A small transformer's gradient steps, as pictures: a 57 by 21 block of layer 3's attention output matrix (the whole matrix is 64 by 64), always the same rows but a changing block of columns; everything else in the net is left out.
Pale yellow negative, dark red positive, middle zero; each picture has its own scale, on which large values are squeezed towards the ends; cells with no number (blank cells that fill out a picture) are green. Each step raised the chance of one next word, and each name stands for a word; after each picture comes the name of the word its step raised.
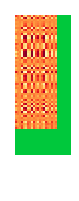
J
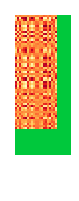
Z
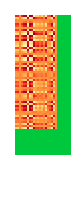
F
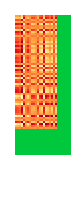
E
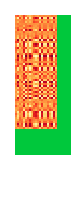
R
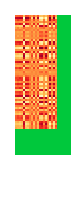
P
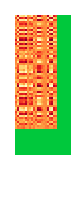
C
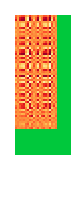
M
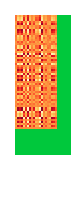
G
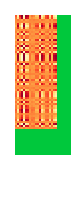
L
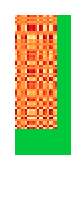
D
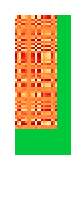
L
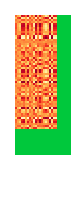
D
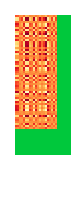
F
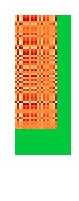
M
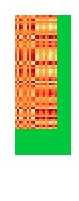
D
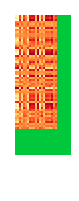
M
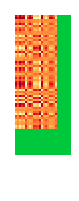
P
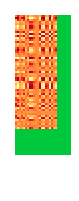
Z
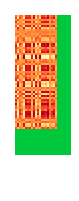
R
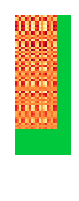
F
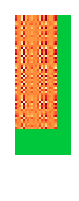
M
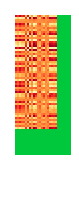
F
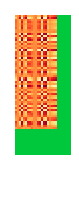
Z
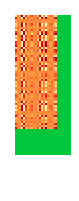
F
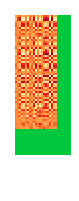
M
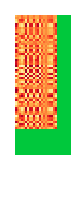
E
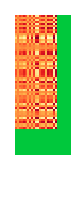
D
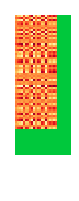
C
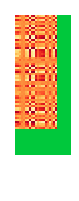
J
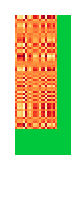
R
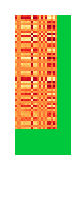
Z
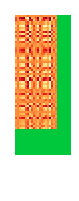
Z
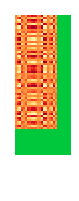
C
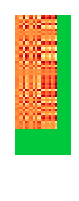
P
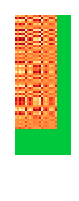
C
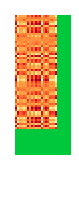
G
